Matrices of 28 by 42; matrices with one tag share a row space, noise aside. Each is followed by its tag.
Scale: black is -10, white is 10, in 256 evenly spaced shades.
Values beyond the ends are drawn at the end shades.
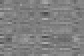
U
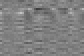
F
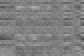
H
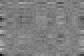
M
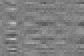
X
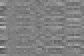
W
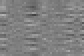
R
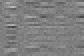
X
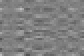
F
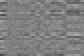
W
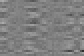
R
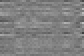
H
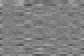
F
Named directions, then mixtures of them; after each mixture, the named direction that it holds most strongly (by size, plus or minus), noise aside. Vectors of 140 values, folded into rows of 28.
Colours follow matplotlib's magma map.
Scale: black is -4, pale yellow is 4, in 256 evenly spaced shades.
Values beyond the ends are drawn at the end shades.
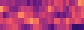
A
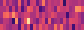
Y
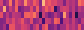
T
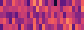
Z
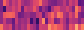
A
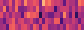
T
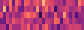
T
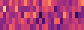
T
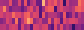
Y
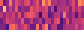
T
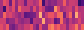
T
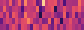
T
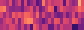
A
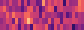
Y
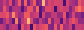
Y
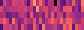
Z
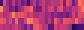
A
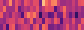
T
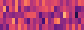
T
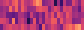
Z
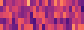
Z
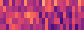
T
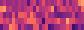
A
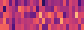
T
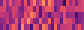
T
